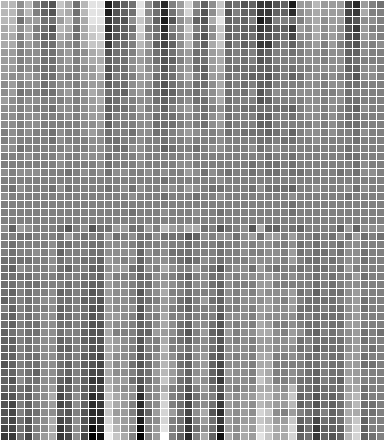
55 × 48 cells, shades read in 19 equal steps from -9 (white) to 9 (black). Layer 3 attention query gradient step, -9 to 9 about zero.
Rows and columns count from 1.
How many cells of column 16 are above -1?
30
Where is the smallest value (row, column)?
55, 21
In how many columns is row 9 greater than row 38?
19
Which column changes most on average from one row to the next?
37
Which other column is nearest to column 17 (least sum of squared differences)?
10
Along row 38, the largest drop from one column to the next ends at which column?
14
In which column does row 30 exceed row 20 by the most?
24
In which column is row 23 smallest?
28
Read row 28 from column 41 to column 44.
0 0 0 0
